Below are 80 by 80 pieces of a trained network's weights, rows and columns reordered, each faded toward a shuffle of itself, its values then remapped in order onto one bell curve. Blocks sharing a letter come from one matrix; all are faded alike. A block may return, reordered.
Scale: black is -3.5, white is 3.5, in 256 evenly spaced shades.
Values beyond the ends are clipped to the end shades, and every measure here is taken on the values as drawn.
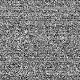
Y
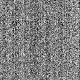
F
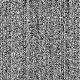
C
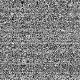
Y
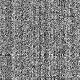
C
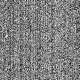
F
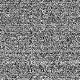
Y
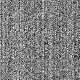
F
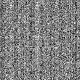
F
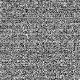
Y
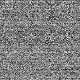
Y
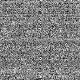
Y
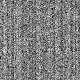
C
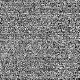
Y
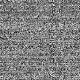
Y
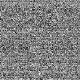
Y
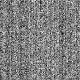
F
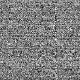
Y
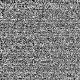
Y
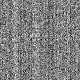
C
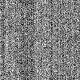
C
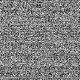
Y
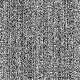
F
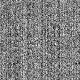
C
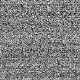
Y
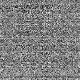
Y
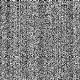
F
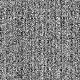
F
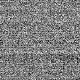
Y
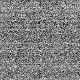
Y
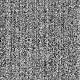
F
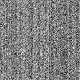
F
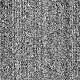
F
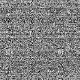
Y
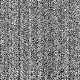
C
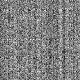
F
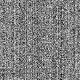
C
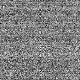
Y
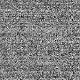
Y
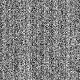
F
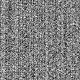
F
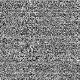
Y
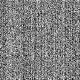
C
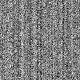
C
